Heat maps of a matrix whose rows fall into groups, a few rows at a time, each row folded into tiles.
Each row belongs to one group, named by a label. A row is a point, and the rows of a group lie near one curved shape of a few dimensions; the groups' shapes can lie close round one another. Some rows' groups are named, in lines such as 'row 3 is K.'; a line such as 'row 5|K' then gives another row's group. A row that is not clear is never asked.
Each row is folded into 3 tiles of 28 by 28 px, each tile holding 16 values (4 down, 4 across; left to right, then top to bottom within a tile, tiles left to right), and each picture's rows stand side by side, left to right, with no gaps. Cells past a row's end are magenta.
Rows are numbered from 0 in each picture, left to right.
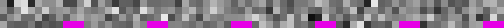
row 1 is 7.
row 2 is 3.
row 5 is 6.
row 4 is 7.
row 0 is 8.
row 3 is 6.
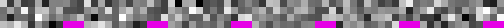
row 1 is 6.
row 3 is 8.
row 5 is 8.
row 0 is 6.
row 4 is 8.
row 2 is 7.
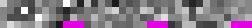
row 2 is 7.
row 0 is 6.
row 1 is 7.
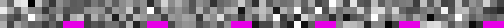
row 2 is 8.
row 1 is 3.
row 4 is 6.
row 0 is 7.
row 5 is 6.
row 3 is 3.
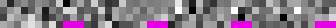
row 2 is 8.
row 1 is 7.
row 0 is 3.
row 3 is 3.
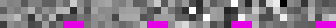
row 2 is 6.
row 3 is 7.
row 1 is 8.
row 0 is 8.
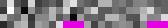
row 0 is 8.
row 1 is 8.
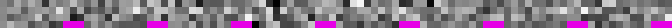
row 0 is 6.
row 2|7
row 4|8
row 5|3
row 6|6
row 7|8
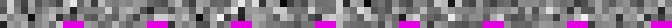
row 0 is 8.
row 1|3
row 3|7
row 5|7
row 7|8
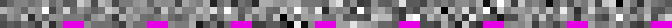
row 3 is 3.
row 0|3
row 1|8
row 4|6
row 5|3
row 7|7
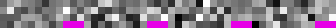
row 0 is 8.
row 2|7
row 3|7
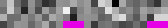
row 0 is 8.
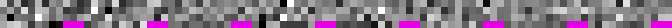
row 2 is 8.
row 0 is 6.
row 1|8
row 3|7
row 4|3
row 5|3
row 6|6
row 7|7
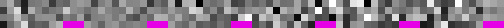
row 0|7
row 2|7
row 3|3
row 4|7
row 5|7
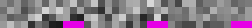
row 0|6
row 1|6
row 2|8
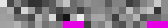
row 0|6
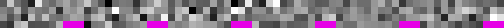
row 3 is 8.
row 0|7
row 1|7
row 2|3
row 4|3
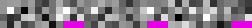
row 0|8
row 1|8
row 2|6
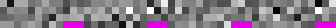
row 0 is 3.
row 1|3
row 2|8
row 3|3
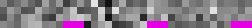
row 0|3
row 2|3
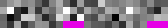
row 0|8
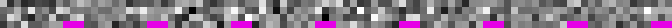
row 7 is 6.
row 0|7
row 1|6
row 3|8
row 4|6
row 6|8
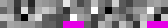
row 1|8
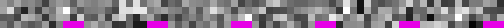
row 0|8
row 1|6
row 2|3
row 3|8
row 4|8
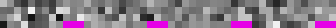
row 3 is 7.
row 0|7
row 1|6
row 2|3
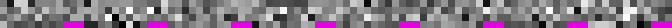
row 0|8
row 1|3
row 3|7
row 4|7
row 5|3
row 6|3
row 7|6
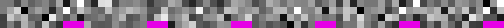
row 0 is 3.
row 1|8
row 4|3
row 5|3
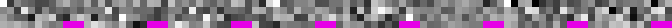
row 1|6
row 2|6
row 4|6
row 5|3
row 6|7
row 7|3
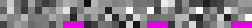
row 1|3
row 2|7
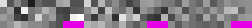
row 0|6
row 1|6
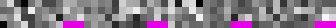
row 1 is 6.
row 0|7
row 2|7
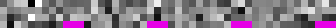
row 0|7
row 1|8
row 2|8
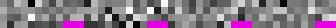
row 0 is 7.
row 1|3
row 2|8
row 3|7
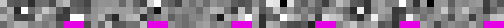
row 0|6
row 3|7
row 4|6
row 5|3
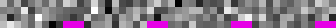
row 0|6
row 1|8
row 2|7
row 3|6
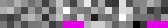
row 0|8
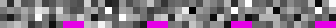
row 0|6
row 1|6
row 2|3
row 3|3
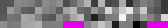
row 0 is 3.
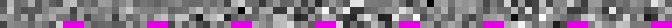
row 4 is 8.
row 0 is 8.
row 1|3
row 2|8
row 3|3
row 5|3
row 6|6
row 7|6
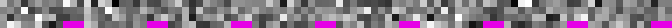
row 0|6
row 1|7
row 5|6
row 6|8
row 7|3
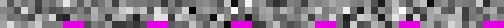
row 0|6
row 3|7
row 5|3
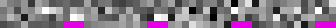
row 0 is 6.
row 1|6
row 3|3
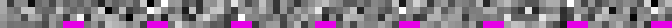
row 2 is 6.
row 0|7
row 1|3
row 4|3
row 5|3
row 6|6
